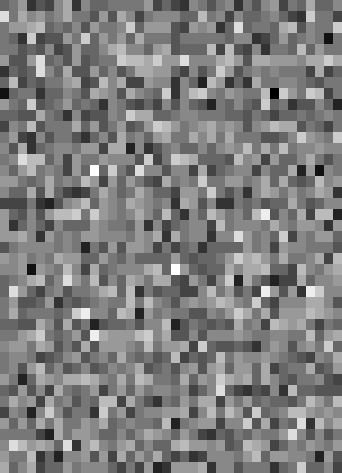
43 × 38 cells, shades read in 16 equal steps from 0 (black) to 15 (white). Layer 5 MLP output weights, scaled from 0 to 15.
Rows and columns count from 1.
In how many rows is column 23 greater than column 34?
12
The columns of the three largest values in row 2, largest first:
1, 35, 23
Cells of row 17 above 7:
19
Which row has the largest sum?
6
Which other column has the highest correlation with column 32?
27
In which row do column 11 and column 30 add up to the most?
20
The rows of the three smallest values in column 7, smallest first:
42, 28, 5
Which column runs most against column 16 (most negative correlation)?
2
